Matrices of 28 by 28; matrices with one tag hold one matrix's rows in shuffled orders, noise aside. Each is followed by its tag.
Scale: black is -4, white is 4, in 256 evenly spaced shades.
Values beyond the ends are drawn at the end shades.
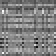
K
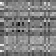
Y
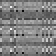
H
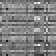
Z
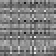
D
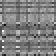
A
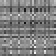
D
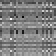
H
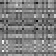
K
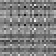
D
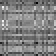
K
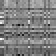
Y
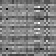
Z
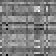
Z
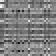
Y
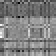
Y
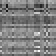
Z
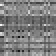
Y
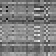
Z
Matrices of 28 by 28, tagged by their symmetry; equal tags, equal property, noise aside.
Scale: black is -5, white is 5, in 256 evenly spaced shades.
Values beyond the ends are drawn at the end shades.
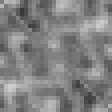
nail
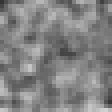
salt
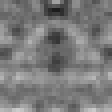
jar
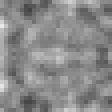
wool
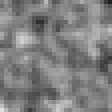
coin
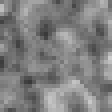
salt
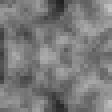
wool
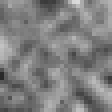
coin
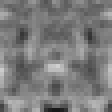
jar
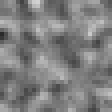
coin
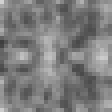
wool
